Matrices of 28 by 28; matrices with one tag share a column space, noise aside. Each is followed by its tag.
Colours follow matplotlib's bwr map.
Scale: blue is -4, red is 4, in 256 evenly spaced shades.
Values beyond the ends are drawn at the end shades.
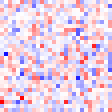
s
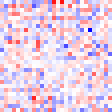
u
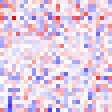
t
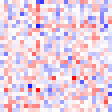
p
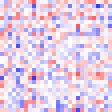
t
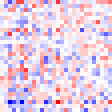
s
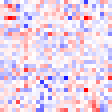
t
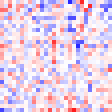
u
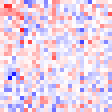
u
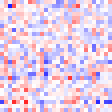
s
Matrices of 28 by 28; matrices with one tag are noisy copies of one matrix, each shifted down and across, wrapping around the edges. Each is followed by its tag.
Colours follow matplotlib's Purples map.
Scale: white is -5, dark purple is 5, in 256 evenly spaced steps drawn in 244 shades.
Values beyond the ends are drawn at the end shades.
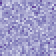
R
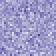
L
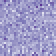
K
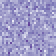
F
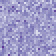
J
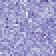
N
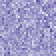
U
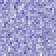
F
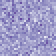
R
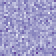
K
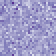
R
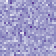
L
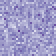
R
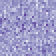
K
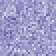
N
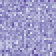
K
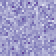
R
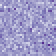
N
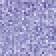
K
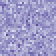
L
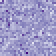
L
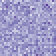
J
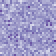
L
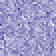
U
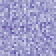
K
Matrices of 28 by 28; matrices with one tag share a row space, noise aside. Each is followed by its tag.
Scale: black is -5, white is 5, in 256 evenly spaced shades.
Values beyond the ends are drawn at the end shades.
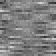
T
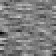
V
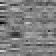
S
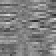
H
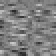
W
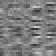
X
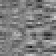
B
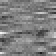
T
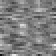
W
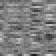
X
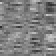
X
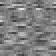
W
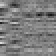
S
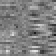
H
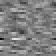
W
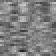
W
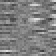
H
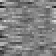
V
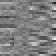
H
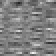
X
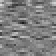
W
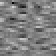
W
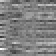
S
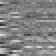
S
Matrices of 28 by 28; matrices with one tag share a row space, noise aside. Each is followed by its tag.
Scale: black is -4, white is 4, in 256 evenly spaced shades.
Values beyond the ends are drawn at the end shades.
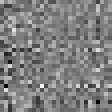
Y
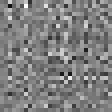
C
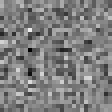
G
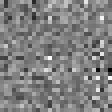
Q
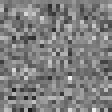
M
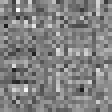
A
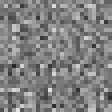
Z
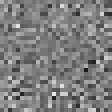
Z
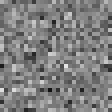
M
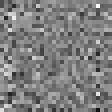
Y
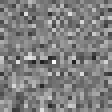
M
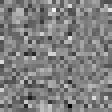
M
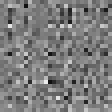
C
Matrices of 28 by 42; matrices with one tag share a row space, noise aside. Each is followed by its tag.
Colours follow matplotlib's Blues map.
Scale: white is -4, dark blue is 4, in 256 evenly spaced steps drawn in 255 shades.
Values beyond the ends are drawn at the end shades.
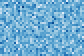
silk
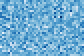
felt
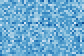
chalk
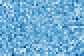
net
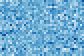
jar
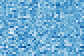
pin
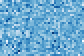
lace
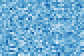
pin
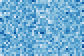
silk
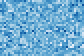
net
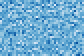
chalk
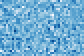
lace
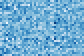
lace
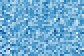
felt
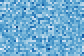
silk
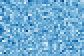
felt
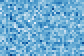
pin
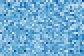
net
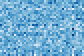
chalk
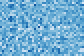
pin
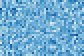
jar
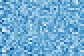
felt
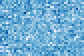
lace
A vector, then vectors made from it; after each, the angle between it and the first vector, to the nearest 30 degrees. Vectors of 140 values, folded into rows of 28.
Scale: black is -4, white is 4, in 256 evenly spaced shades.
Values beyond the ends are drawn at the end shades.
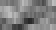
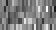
120 degrees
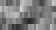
30 degrees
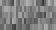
60 degrees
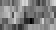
30 degrees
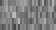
60 degrees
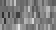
120 degrees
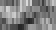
30 degrees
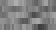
90 degrees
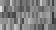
120 degrees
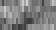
30 degrees
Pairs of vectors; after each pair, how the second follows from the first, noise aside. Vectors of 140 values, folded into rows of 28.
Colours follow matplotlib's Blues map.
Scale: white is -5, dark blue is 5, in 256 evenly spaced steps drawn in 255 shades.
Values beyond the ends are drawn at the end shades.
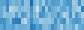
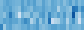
wrapped around, partly zeroed.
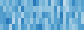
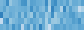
wrapped around, negated, partly zeroed.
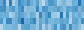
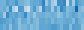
wrapped around, negated, partly zeroed.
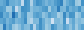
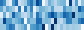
wrapped around, negated, scaled up.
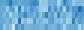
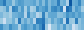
reversed, negated.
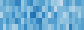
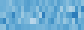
wrapped around, partly zeroed.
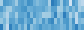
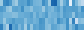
partly zeroed.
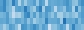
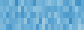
reversed, negated, shrunk.
